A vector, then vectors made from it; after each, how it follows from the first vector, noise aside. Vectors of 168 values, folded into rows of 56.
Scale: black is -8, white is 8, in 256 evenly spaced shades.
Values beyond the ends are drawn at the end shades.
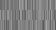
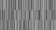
wrapped around.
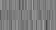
negated, partly zeroed.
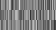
reversed, scaled up.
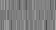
negated, partly zeroed.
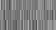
reversed, negated.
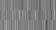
negated, partly zeroed.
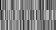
reversed, scaled up.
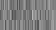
wrapped around.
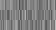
negated.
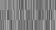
negated.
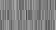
negated.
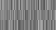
wrapped around.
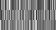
reversed, scaled up.
